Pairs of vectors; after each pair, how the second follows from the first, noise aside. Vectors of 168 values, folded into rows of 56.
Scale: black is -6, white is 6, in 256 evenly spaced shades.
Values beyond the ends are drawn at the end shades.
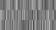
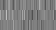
partly zeroed.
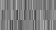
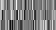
scaled up.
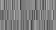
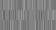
reversed, negated, shrunk.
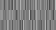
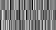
reversed, negated, scaled up.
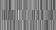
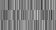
reversed.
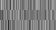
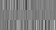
reversed, partly zeroed.
